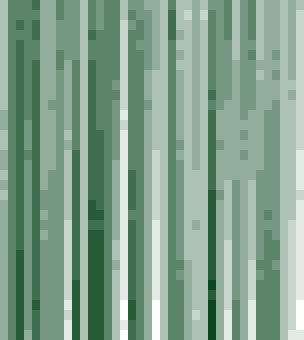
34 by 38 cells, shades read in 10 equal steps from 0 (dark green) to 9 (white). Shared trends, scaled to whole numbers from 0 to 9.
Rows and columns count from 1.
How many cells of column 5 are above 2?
3
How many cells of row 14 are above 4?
21
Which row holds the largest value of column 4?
34
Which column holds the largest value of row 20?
16
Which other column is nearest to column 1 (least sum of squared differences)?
24
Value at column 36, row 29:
6
